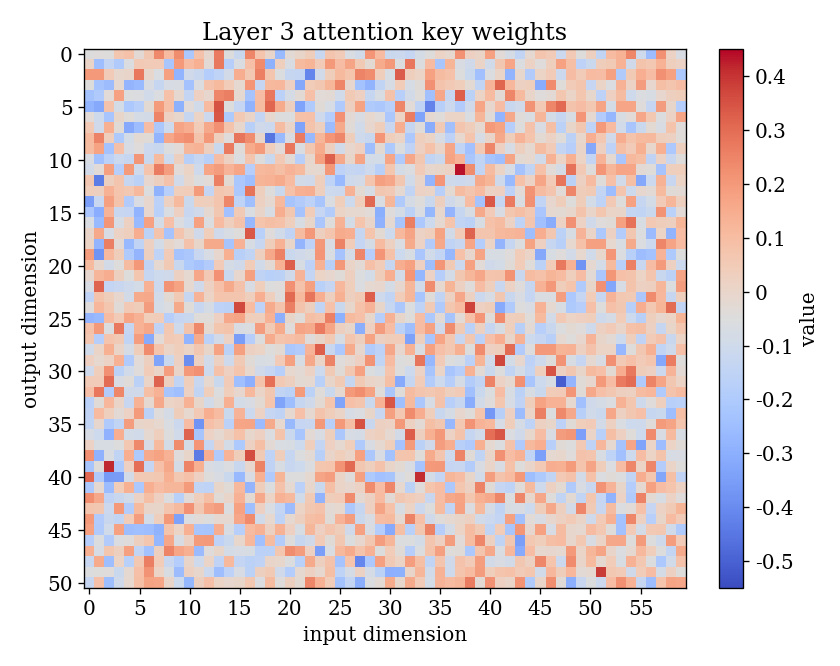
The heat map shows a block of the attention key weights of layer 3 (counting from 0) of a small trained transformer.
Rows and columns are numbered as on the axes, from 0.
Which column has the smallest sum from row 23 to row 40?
44
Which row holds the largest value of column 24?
10
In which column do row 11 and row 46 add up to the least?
43
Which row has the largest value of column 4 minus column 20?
35
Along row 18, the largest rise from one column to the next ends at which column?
2
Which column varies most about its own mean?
1
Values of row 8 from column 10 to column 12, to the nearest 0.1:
0.2 0.1 0.2
